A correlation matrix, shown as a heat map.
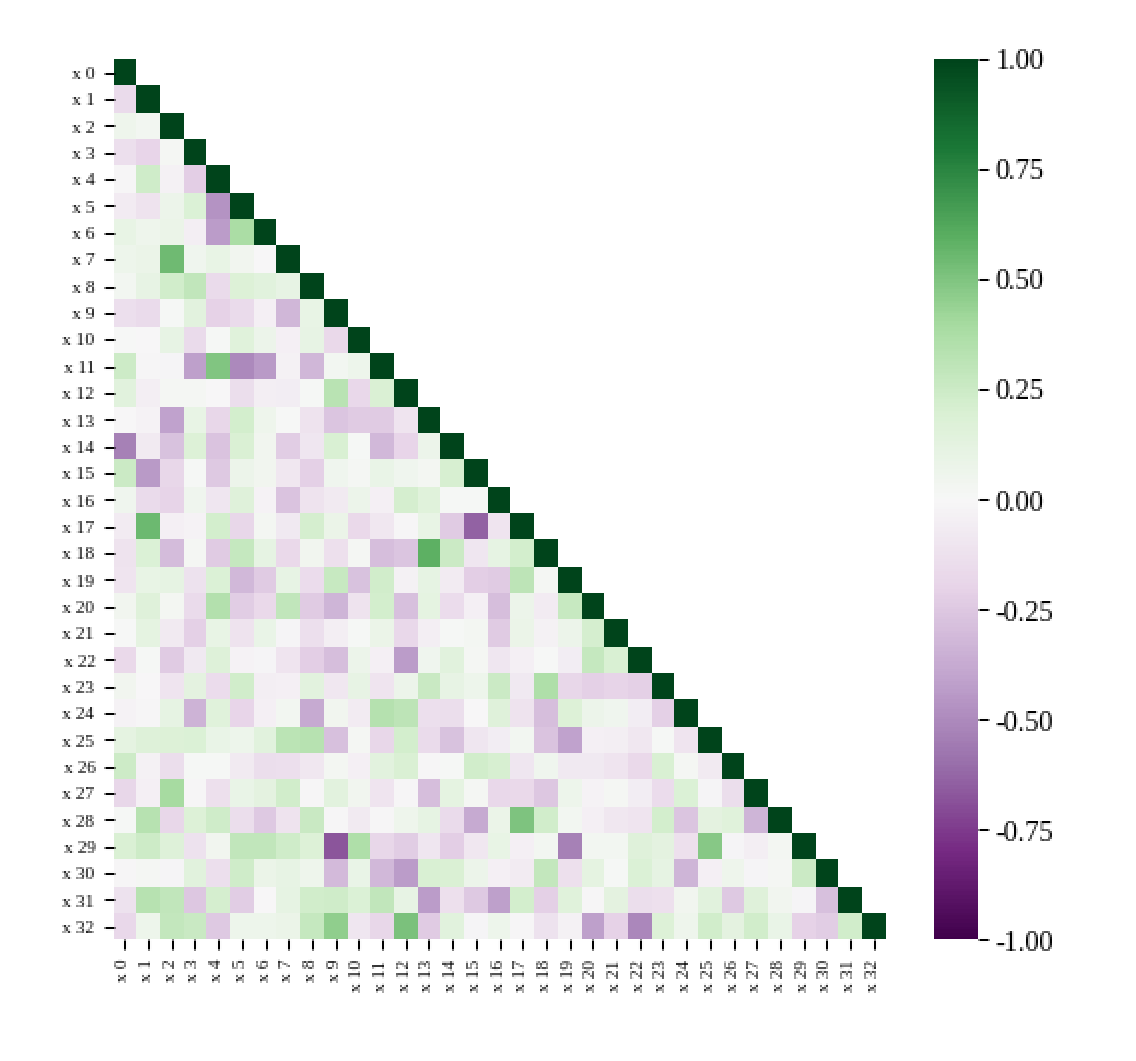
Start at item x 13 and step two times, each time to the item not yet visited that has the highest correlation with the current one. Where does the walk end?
x 23
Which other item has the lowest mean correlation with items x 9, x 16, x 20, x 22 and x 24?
x 8
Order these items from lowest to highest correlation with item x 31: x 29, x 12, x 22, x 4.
x 22, x 29, x 12, x 4
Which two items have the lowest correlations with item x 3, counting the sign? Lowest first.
x 11, x 24
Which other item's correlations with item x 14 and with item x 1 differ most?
x 17
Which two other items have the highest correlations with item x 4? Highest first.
x 11, x 20
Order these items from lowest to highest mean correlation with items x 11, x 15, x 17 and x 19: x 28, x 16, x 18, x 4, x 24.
x 16, x 18, x 28, x 24, x 4
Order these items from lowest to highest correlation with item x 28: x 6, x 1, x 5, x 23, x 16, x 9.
x 6, x 5, x 9, x 16, x 23, x 1
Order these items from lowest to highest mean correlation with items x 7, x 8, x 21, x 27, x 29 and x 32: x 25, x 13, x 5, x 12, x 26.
x 13, x 26, x 12, x 5, x 25
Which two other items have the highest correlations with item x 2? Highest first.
x 7, x 27
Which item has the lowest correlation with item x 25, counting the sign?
x 19
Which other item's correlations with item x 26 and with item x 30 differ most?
x 12
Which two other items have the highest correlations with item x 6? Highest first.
x 5, x 29
